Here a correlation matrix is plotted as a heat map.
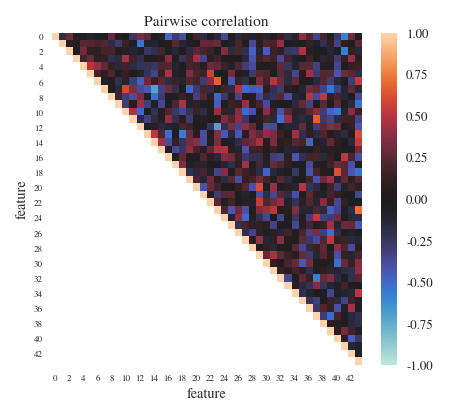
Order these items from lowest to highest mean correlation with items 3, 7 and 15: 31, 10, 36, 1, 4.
31, 1, 36, 4, 10
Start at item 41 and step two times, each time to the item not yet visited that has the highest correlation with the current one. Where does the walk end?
5
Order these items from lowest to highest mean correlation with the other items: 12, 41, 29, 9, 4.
12, 9, 41, 4, 29
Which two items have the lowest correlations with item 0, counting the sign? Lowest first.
41, 16
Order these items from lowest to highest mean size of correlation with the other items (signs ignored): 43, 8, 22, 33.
33, 22, 8, 43
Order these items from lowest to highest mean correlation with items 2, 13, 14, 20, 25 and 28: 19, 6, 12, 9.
9, 6, 12, 19
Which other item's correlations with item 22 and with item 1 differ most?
38
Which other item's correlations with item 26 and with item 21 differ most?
39
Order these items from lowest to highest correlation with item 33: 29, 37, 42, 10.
42, 29, 10, 37
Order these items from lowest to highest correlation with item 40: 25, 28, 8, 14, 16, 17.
25, 16, 14, 8, 17, 28
